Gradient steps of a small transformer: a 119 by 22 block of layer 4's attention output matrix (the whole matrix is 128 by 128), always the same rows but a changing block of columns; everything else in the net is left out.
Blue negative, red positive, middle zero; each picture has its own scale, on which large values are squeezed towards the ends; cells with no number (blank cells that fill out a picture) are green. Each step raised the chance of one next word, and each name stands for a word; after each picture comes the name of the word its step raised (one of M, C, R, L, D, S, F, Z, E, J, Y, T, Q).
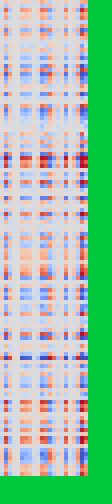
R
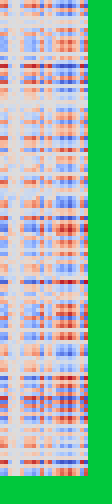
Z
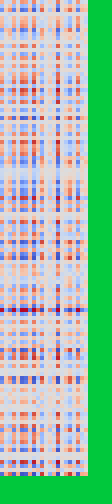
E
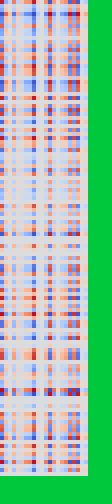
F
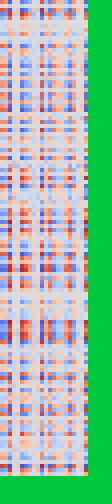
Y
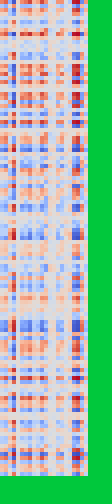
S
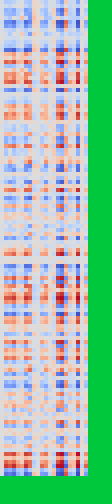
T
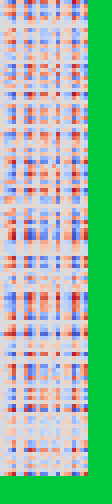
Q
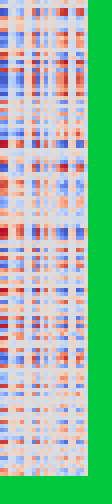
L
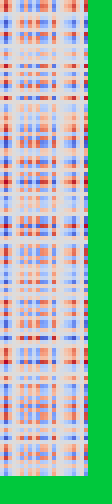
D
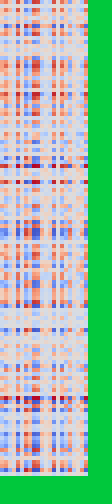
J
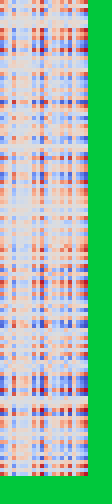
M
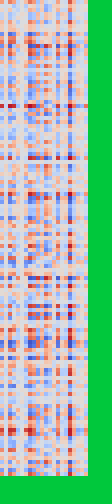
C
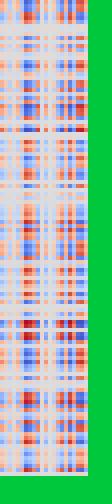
Y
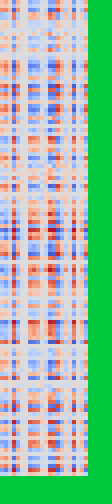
Y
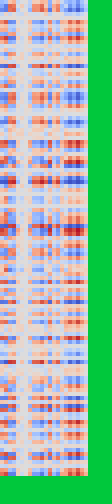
D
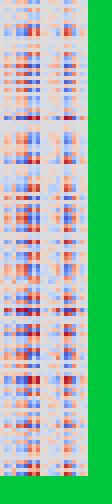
E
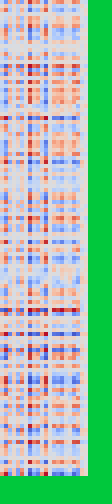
E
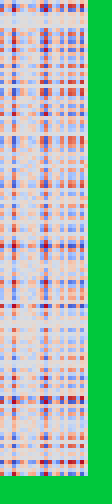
Z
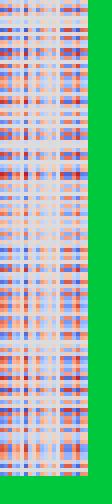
M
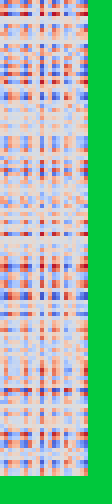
F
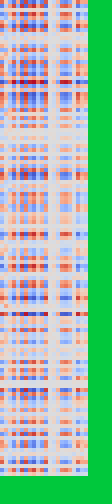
F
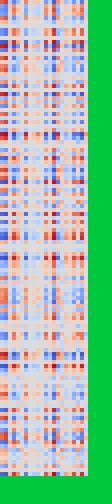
Q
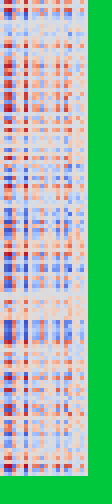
Y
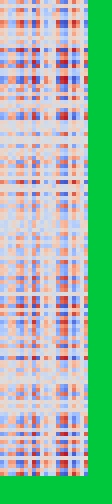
T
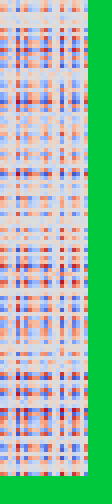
M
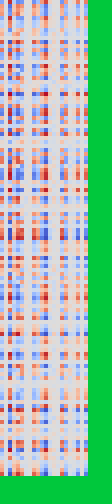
Q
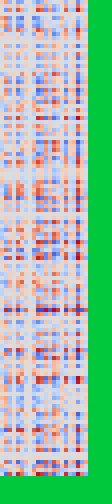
E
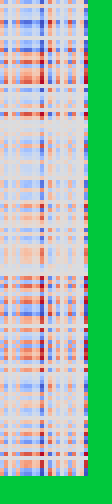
T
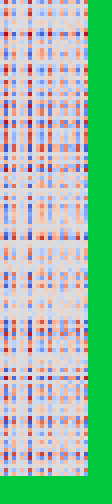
S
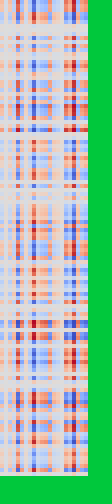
Y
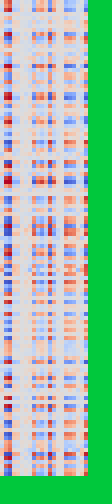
D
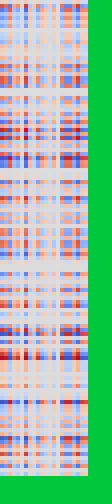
R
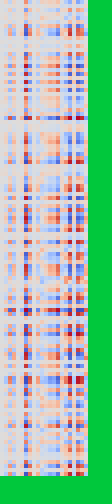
E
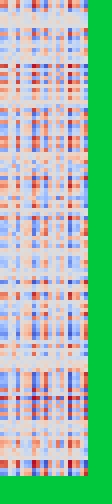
Z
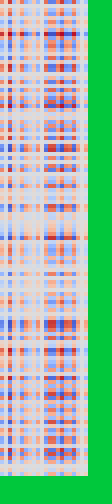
S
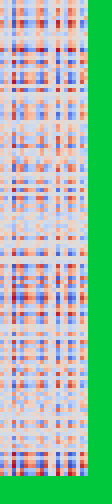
T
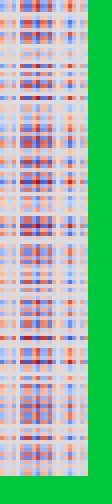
D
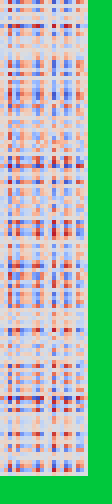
J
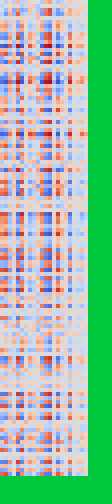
L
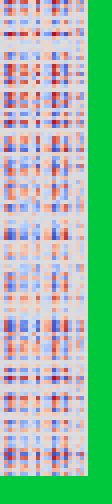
S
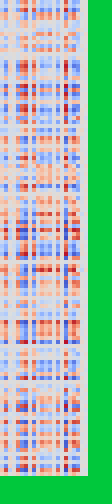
Y
